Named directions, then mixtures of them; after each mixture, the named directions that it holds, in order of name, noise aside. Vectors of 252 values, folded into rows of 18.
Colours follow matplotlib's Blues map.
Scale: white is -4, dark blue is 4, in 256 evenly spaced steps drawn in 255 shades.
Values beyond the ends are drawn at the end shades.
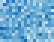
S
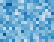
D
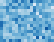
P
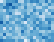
D, P.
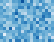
D, P.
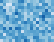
D.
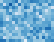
D, P, S.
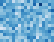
D, P, S.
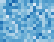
D, P, S.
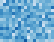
S.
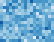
D, P.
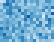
D, S.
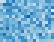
D, S.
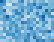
D, P, S.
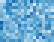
D, P, S.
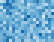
D, S.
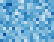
D.
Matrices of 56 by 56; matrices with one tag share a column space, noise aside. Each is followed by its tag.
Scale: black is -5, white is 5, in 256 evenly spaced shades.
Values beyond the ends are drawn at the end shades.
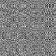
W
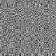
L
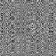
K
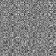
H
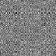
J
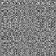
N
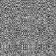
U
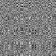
U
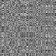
H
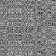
J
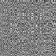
K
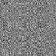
N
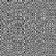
K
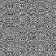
W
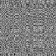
L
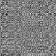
H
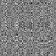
N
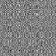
H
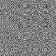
W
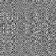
K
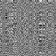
K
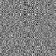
H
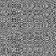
W
